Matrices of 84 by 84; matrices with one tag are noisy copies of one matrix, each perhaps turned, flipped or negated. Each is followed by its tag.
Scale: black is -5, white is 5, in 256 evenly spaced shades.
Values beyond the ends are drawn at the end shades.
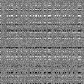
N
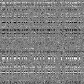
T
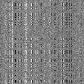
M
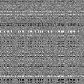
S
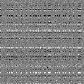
N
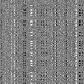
S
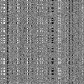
S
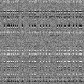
T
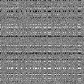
N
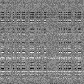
M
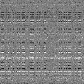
M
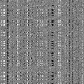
S
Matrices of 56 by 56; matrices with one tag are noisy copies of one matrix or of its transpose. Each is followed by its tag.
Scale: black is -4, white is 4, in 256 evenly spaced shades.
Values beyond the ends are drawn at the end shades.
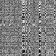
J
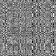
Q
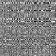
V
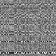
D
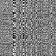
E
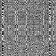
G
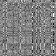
Q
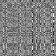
Q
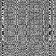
G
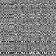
D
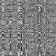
V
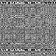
G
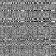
V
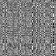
Q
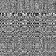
E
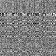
E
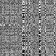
J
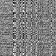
E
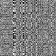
E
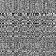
E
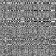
V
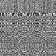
E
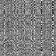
D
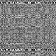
G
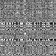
J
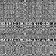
J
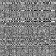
V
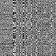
E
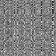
D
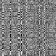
V
